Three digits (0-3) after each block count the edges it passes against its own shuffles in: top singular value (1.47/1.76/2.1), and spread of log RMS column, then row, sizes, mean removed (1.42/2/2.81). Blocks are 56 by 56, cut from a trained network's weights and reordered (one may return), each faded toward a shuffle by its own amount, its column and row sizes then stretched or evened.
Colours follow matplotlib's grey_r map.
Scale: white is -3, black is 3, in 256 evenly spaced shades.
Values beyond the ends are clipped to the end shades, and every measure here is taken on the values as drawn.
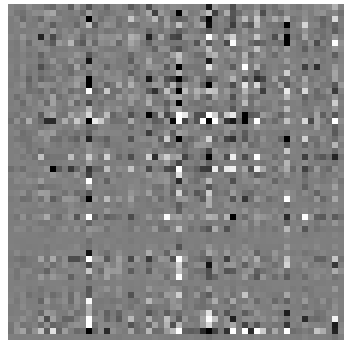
1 3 3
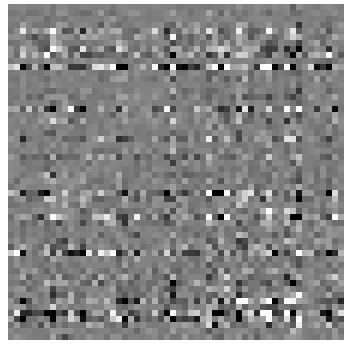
2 2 3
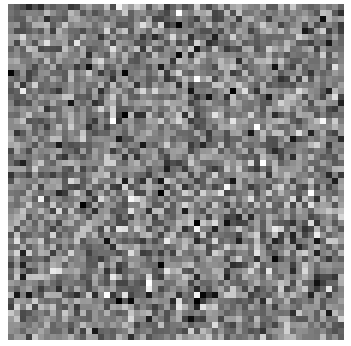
1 0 0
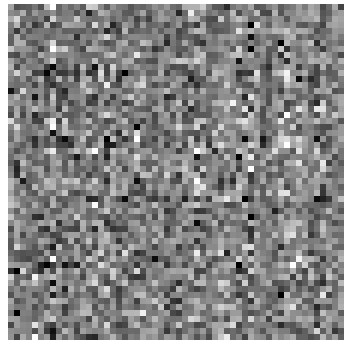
1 2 0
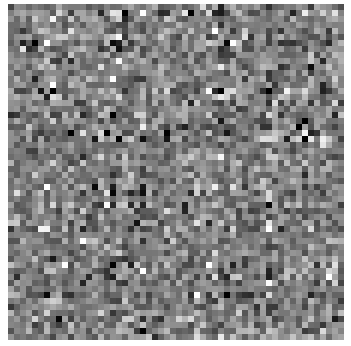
0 1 2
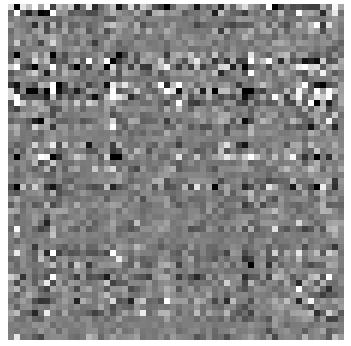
2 2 3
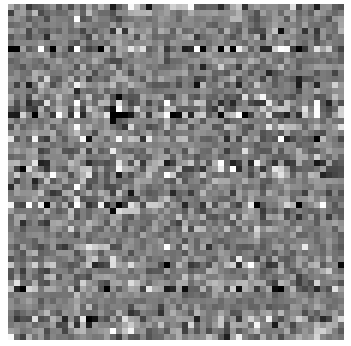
1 1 3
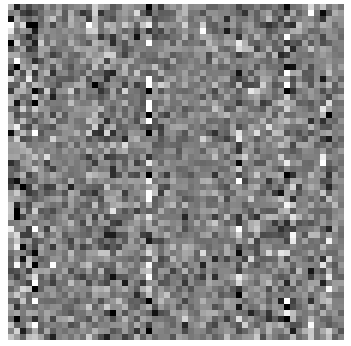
0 3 0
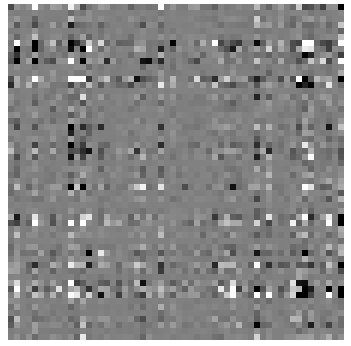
2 3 3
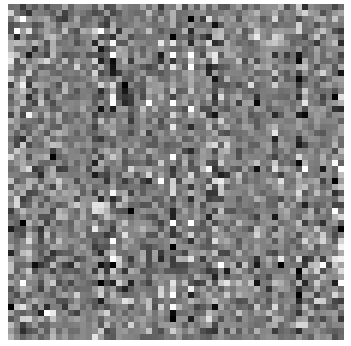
0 3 1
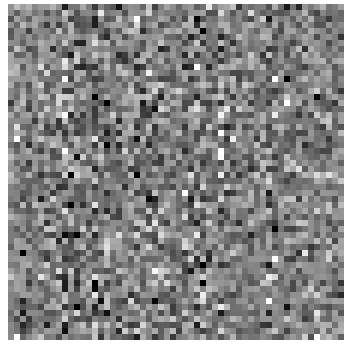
0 2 0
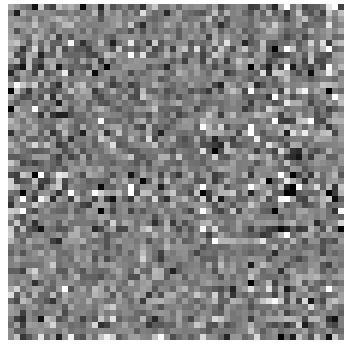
0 2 2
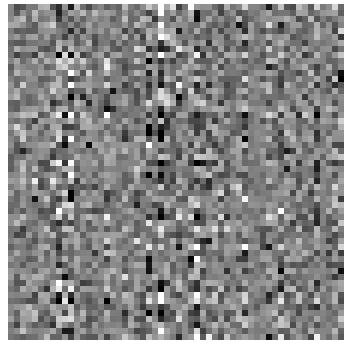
3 3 0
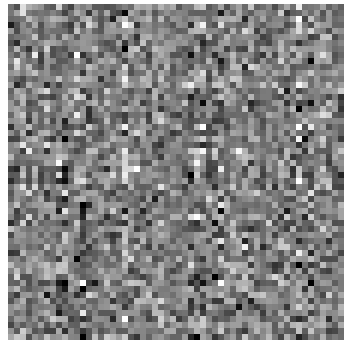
1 2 0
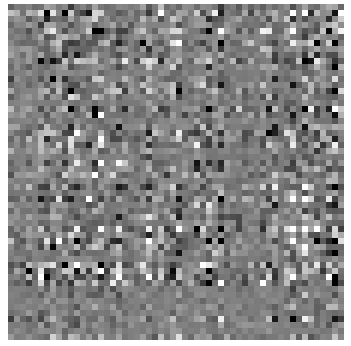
0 3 3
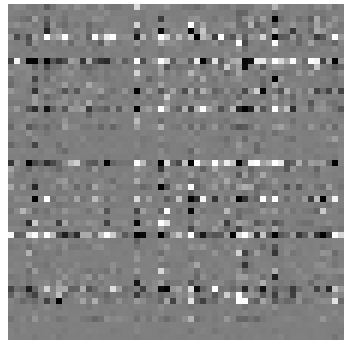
2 2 3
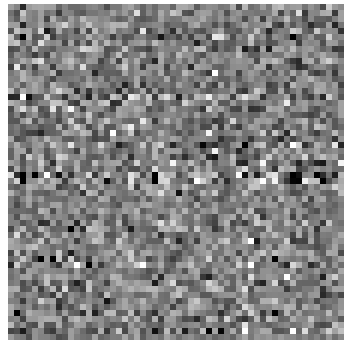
0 0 2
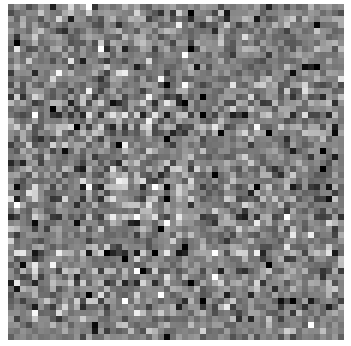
2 1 1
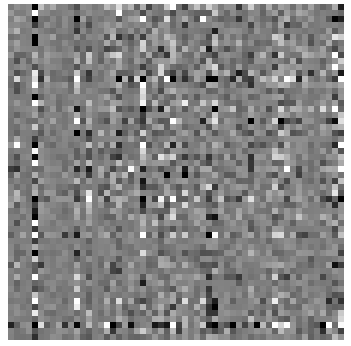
0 3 2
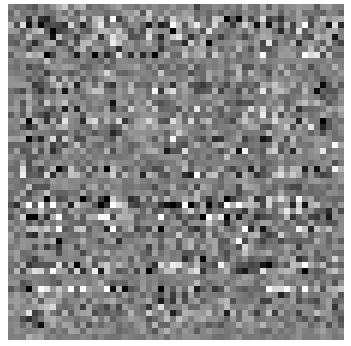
0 1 3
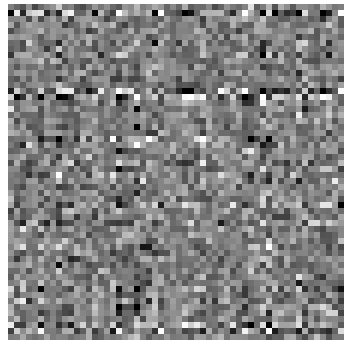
3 2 2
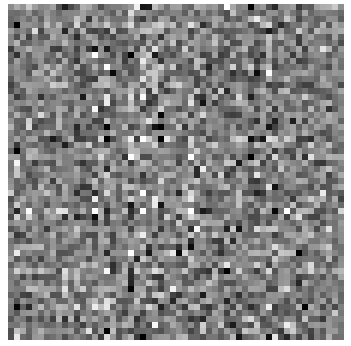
0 2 1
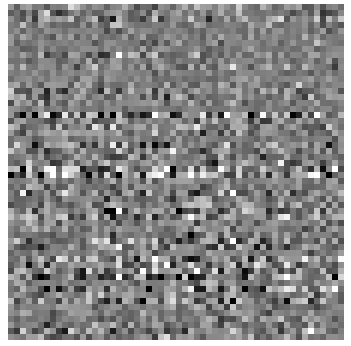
0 0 3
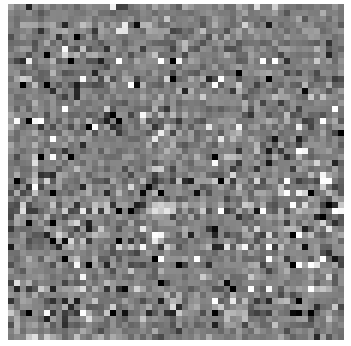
0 0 2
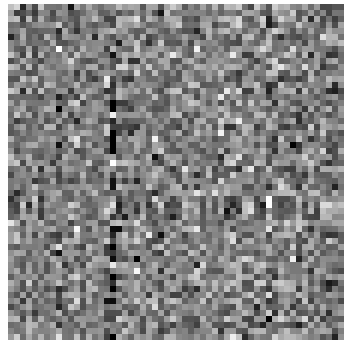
3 2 0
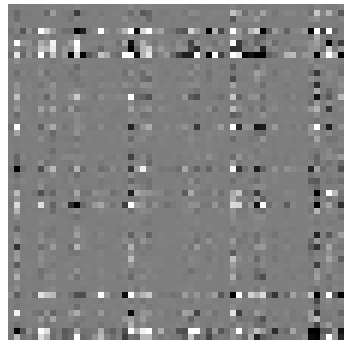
2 3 3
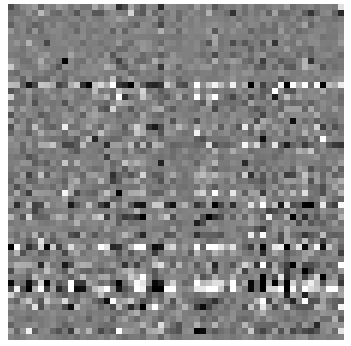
3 2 3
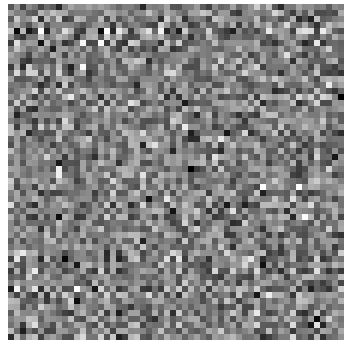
3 0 1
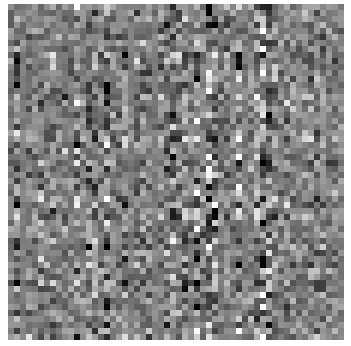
2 3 0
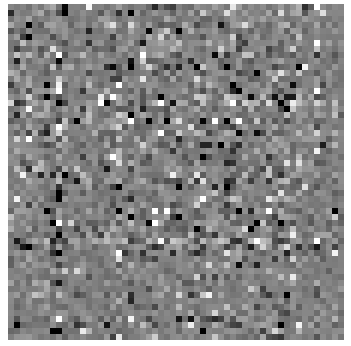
0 2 1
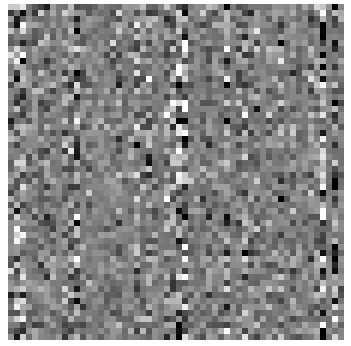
0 3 0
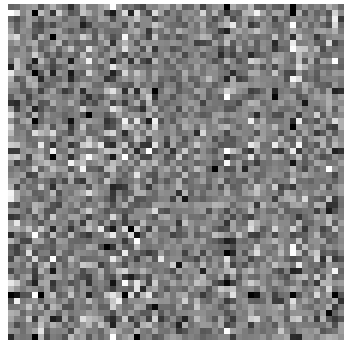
2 3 1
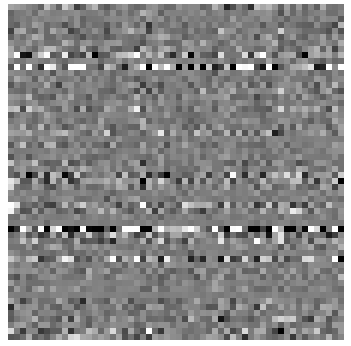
1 0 3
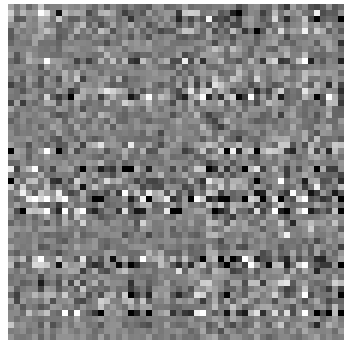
2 1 3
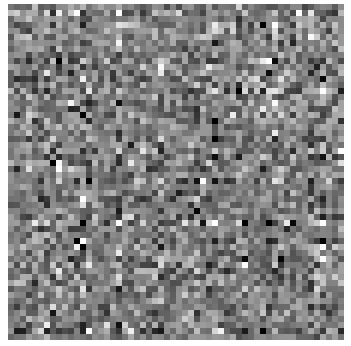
1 2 2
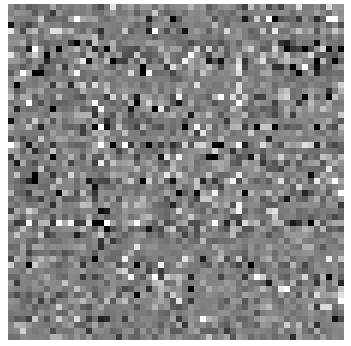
0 0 2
